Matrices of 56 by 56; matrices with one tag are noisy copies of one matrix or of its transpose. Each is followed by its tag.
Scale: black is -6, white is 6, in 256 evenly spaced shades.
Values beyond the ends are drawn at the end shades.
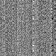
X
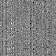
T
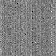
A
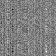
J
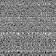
X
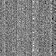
X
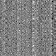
X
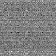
A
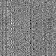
T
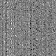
T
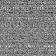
J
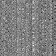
X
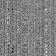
J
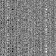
J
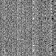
X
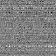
J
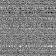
J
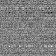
J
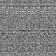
T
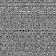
T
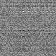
T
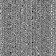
A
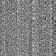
X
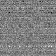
J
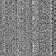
X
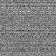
T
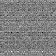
A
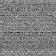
A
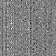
T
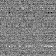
J
